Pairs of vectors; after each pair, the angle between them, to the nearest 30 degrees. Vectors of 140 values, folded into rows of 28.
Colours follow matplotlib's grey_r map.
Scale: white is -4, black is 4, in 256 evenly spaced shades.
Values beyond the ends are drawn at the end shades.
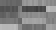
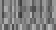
90 degrees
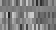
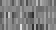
150 degrees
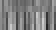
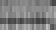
120 degrees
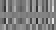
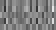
30 degrees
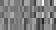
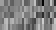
150 degrees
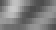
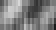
30 degrees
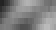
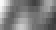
150 degrees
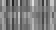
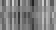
150 degrees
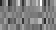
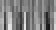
90 degrees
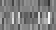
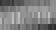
60 degrees
